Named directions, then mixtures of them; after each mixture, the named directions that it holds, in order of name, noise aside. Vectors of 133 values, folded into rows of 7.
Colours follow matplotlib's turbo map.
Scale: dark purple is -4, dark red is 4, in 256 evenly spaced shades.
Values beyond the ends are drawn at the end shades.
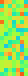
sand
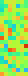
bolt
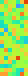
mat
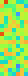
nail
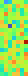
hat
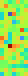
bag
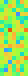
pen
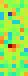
bag.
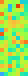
bolt, mat, nail.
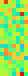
mat, nail, sand.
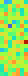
hat.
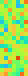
mat.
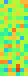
bolt, nail, pen.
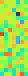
nail, pen, sand.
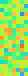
bolt, mat, sand.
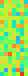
pen, sand.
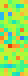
bag, mat.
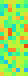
bolt.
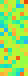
mat.
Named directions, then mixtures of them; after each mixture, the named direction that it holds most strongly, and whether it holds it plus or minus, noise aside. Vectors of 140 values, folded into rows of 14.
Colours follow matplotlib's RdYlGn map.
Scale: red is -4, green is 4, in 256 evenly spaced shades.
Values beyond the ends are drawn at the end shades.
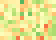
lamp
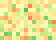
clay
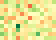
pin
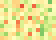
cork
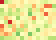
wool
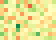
pin, plus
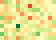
pin, plus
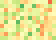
cork, minus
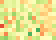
cork, minus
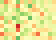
pin, minus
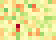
pin, minus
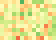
lamp, plus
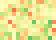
clay, plus
